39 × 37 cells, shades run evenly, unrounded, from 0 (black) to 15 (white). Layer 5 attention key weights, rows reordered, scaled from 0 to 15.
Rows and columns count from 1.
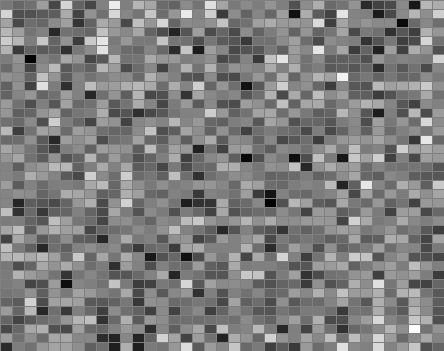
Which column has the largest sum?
1
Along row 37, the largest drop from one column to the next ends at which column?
36
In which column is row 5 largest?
9
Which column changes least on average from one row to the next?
7
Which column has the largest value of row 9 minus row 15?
29
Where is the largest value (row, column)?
37, 35
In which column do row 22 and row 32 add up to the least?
23
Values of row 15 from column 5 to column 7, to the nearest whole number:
9 6 9
